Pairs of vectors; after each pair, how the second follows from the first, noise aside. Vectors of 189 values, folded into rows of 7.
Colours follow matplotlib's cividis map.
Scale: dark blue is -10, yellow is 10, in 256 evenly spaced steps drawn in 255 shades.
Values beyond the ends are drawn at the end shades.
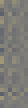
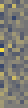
wrapped around, negated, scaled up.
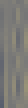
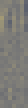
reversed, partly zeroed.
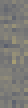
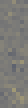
reversed, negated, partly zeroed.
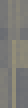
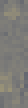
wrapped around, negated, partly zeroed.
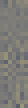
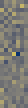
wrapped around, negated, scaled up.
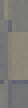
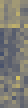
reversed, negated, scaled up.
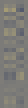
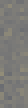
wrapped around, shrunk.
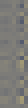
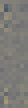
reversed, negated, partly zeroed.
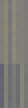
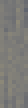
wrapped around, shrunk.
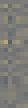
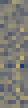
reversed, negated, scaled up.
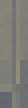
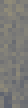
partly zeroed.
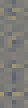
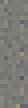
wrapped around, negated, partly zeroed.
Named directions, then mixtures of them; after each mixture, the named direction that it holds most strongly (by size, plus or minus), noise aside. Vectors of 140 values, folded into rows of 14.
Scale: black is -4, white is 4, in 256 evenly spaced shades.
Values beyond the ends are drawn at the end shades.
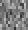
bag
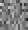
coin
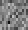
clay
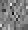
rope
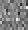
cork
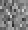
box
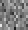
bag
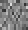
rope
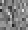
box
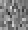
box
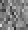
rope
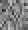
rope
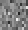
cork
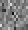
rope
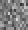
box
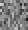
coin
